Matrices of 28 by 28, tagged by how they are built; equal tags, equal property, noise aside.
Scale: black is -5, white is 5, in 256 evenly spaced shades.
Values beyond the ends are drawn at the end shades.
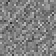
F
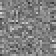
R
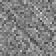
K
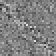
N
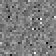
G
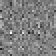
R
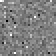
G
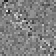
N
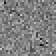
N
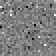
G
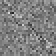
N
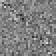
N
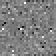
G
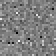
G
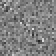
N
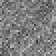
F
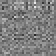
R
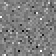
G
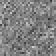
F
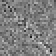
N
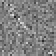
N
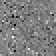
G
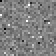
G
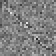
N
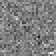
N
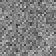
F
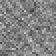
K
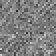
F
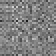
R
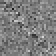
N
